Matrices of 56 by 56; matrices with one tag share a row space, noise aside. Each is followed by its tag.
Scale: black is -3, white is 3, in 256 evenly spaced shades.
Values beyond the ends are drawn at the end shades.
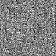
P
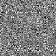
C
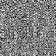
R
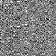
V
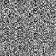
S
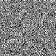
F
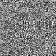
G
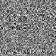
P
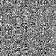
V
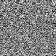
G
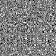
P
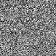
R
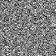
S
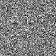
P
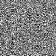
C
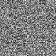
P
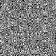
C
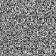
P
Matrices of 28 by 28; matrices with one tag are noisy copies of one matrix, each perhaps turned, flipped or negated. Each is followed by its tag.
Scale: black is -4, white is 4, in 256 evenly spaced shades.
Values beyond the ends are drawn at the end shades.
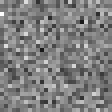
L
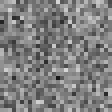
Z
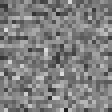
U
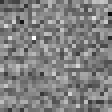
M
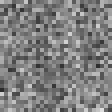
Z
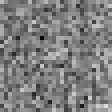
U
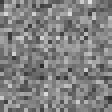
Z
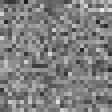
M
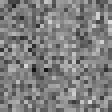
Z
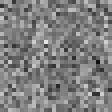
Z
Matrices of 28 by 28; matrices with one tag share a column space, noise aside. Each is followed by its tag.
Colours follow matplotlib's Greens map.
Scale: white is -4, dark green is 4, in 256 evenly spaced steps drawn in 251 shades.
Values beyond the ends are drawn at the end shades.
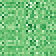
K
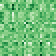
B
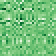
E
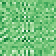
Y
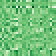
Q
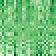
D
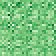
K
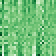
D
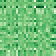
Q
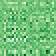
Y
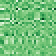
E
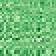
Y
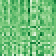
D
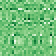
E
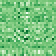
Y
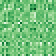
B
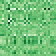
E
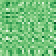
Y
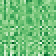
D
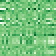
E
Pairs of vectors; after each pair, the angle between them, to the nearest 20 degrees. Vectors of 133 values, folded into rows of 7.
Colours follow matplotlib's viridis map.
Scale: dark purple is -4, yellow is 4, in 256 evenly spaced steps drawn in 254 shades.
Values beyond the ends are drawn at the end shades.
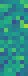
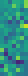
60 degrees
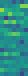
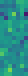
80 degrees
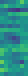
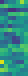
20 degrees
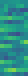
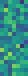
100 degrees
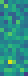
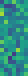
120 degrees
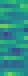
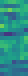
60 degrees
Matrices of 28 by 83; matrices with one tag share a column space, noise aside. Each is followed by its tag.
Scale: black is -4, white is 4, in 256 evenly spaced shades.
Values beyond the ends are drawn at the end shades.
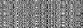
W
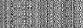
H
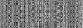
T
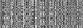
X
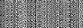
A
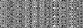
H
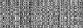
X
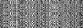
W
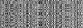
W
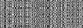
H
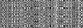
H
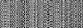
A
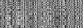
X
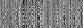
X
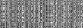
T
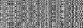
T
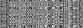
H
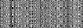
H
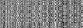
T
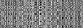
X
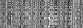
X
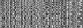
X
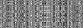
T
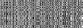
X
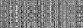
T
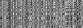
X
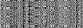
H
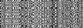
H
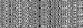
H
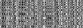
X
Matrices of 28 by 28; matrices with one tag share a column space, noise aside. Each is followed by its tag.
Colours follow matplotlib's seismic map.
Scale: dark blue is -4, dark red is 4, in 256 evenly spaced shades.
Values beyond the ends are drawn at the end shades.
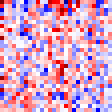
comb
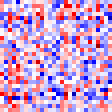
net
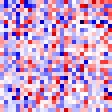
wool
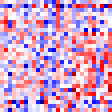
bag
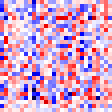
net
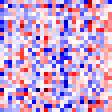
bag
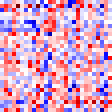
bag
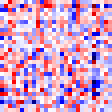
bag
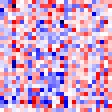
bag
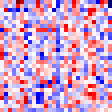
comb
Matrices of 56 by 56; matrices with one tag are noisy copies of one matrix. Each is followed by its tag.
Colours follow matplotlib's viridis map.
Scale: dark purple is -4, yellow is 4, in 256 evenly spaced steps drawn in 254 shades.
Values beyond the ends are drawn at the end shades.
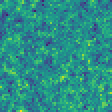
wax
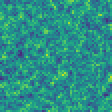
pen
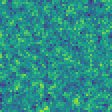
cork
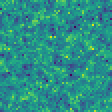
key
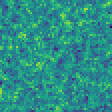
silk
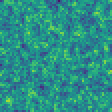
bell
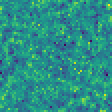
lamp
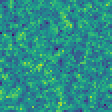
silk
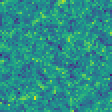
key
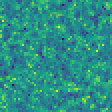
lamp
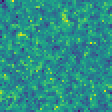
silk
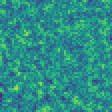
cork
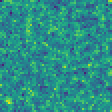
bell
